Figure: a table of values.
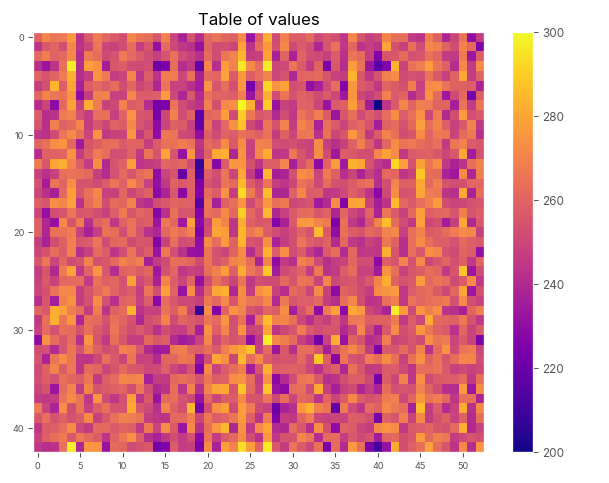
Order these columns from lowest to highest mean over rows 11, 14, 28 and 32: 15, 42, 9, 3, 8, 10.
8, 15, 9, 10, 3, 42
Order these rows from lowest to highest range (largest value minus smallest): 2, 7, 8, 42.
2, 8, 42, 7
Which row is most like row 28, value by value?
13
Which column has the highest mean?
24
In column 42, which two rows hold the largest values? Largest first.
28, 13
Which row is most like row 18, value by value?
21
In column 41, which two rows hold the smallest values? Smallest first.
3, 42
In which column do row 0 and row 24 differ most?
25
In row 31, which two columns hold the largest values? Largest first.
27, 35
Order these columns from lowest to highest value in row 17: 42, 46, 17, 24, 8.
8, 17, 46, 24, 42
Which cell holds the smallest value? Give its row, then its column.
7, 40
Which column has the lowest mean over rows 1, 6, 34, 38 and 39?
19
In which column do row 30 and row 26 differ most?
40
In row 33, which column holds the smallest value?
35
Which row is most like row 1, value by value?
22
